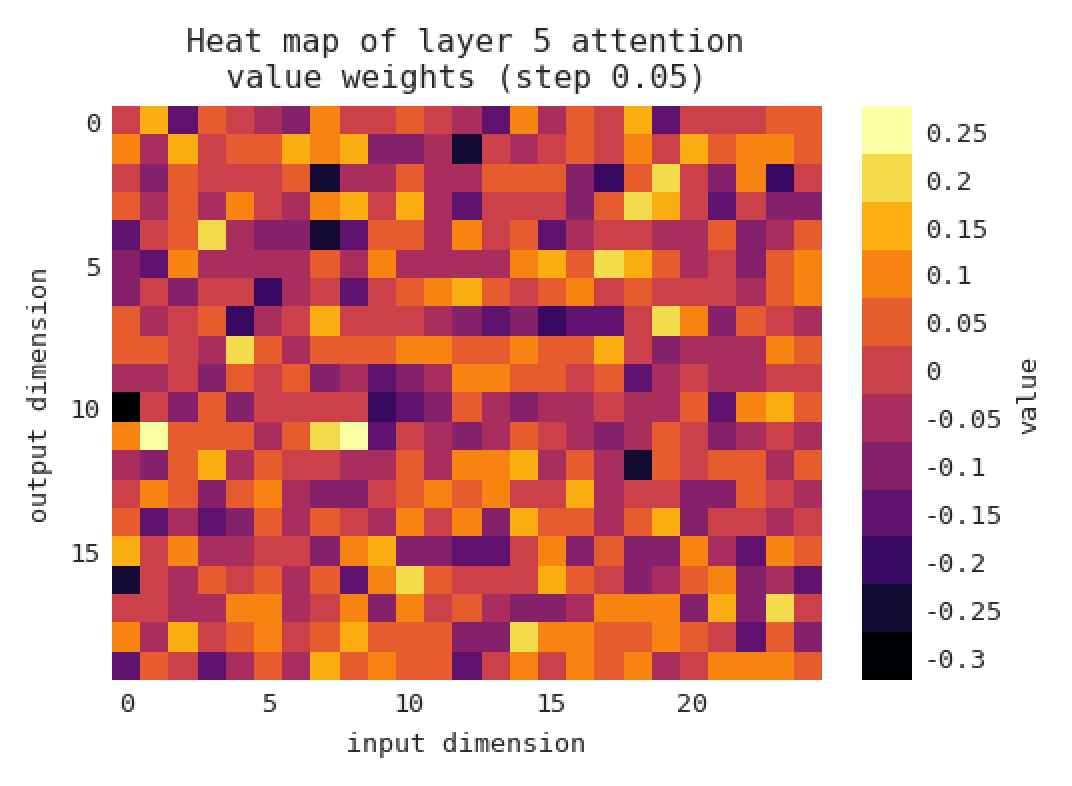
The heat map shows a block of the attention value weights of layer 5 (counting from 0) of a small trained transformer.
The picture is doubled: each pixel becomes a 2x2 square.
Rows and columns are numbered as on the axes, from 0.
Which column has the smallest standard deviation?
6
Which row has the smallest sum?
10
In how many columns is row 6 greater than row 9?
13
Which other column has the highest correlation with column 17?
23
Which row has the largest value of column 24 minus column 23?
2
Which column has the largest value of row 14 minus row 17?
14
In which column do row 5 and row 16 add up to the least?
0
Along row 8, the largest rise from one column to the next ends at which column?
4
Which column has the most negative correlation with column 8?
12
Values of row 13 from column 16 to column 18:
0.15 -0.05 0
